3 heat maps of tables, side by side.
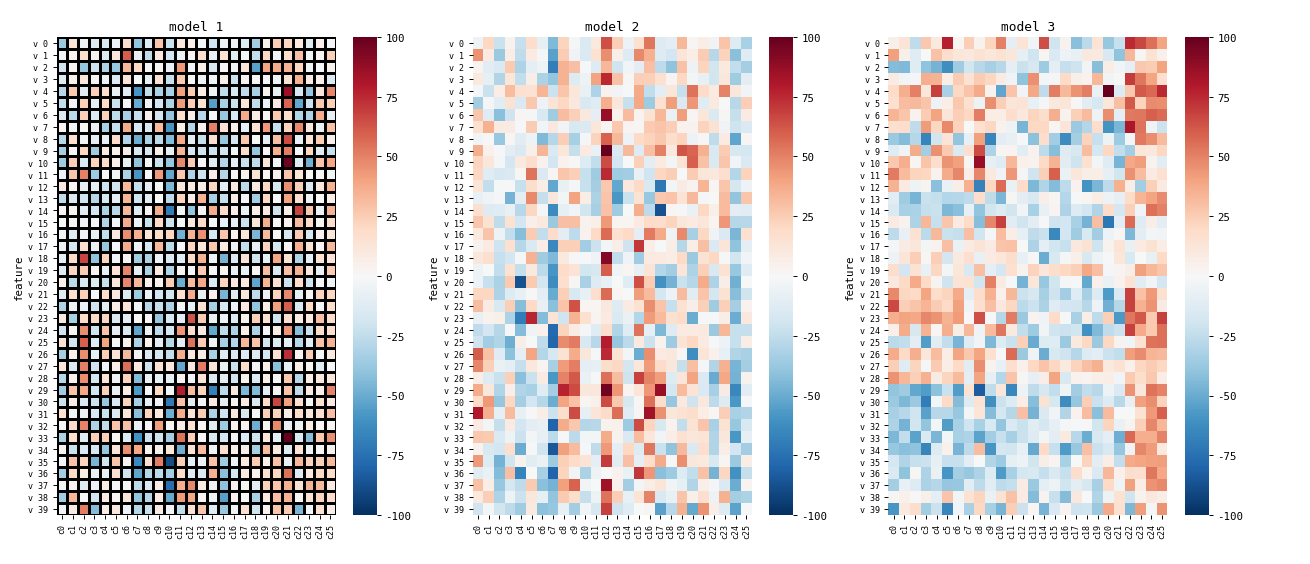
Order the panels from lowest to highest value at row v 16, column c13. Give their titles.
model 3, model 2, model 1
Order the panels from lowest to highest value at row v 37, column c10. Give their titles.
model 1, model 3, model 2
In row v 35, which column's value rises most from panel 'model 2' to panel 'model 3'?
c24
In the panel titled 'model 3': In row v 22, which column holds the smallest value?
c20
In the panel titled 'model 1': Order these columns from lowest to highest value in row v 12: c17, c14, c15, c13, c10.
c10, c17, c15, c13, c14
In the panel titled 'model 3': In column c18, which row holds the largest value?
v 4
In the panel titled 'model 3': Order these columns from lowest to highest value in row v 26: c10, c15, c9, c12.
c12, c15, c10, c9
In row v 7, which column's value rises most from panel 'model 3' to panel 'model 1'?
c21
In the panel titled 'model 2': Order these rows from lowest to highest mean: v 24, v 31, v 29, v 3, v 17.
v 24, v 17, v 3, v 29, v 31
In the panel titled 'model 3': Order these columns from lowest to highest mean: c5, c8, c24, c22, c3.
c3, c5, c8, c22, c24
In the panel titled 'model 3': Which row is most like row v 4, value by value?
v 6
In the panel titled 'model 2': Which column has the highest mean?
c12
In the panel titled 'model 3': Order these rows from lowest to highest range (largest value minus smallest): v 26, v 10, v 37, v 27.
v 27, v 37, v 26, v 10
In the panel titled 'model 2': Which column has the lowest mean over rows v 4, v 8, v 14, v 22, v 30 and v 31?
c7
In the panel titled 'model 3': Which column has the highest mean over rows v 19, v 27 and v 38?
c8
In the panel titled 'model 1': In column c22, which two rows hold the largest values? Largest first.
v 14, v 7
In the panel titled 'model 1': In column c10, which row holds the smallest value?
v 35
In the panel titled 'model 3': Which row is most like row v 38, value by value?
v 17
